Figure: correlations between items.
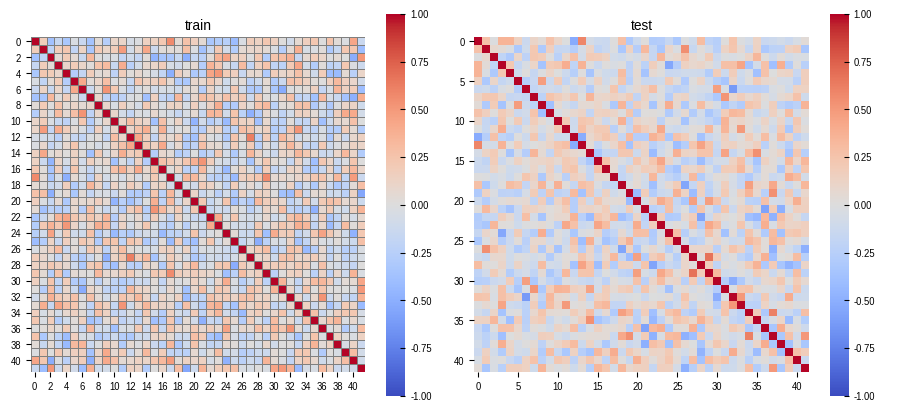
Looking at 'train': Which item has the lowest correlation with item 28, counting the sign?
25
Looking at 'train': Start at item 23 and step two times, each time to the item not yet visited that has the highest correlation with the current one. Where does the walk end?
22
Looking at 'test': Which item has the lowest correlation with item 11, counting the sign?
39
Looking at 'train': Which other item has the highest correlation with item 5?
6
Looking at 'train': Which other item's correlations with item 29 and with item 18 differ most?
17
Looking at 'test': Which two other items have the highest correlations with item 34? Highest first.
37, 18
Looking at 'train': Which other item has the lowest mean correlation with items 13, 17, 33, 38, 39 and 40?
7
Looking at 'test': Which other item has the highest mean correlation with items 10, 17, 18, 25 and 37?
34
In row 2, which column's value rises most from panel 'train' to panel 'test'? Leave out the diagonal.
15
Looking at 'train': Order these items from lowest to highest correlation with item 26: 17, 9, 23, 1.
9, 23, 1, 17
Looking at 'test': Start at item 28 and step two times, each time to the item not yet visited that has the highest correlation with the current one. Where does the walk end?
0
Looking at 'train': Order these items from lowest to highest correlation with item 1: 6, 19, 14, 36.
36, 6, 19, 14
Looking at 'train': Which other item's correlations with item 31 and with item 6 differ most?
41
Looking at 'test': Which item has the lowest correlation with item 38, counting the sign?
21
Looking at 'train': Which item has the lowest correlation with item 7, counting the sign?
40
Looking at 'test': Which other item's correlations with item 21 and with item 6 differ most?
30
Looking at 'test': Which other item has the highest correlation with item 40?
20
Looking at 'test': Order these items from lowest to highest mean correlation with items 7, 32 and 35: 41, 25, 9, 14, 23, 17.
41, 23, 17, 25, 9, 14
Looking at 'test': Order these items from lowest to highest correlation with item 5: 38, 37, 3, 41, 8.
3, 38, 37, 41, 8
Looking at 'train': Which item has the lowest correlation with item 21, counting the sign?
35
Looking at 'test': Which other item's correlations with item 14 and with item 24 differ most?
31
